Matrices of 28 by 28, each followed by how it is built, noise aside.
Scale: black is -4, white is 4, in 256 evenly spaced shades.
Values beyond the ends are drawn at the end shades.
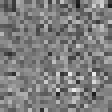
low rank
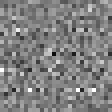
uneven rows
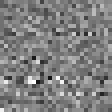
uneven rows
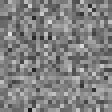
blocks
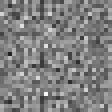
repeating rows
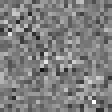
block diagonal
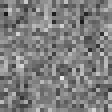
blocks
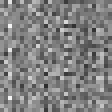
repeating rows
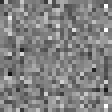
uneven columns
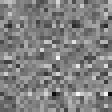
low rank
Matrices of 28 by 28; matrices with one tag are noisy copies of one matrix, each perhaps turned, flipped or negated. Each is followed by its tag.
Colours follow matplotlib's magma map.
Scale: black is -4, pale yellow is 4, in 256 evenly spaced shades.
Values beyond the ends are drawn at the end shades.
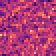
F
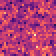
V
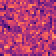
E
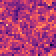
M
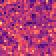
V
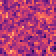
M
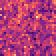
V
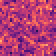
V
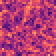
E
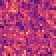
V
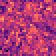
E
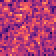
E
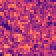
E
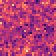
E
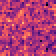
V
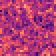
E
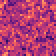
M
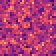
F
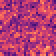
V
